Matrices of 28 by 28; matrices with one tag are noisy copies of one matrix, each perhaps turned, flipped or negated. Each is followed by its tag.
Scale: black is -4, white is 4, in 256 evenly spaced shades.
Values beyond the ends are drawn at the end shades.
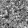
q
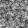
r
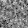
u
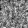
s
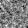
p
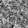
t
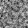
p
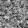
q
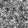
r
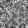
p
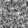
s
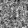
s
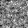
s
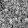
q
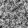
p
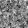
r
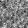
u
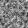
p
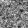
q
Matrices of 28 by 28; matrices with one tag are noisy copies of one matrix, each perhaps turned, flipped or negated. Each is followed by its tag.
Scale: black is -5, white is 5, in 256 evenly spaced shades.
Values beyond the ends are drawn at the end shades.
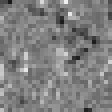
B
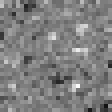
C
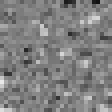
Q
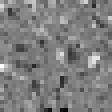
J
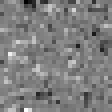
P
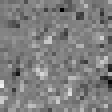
P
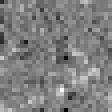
B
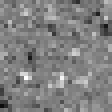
C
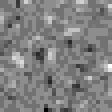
J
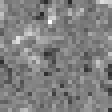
B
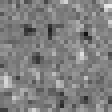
C
